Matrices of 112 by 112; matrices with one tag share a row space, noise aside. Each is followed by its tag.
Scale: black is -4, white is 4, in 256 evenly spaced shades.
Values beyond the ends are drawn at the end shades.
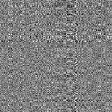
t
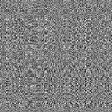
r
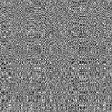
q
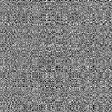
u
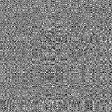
u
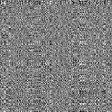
q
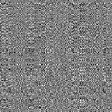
q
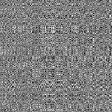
u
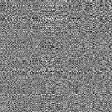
u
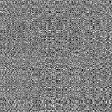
u
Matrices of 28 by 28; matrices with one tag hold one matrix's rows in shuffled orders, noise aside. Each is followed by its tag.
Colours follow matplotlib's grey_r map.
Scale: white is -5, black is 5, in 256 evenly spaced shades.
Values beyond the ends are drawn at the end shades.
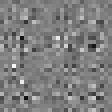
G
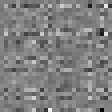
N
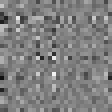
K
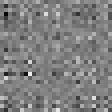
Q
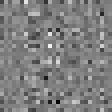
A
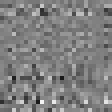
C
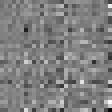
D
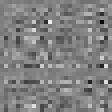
N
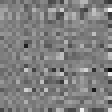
D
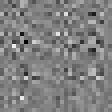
G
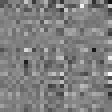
D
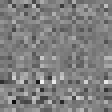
C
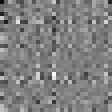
K
